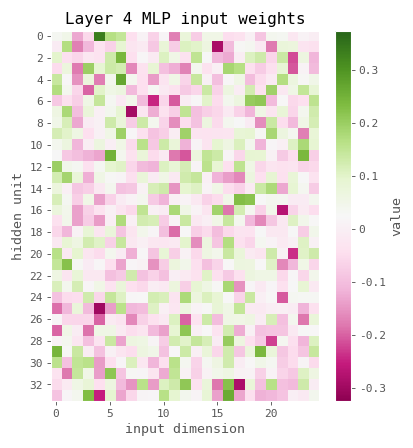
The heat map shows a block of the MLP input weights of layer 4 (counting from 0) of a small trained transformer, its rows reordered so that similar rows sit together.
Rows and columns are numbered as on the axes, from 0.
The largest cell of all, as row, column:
0, 4
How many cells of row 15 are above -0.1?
23
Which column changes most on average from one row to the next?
12
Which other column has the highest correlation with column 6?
21
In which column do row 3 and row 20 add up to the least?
22
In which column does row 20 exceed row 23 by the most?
17
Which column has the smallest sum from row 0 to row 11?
2
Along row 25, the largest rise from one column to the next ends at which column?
6
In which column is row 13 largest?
1
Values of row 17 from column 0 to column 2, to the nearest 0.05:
-0.05 0.05 -0.15
